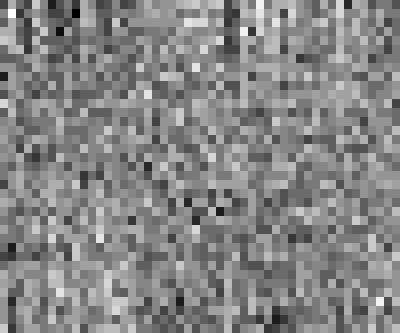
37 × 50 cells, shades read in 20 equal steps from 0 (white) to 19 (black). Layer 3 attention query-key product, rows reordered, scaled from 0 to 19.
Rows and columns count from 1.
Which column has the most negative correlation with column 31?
10
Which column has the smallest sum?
43
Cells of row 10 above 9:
22
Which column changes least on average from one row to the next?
40
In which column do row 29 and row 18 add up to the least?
8
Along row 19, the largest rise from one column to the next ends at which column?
19
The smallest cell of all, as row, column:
2, 2
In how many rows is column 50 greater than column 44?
16
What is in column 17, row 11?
5
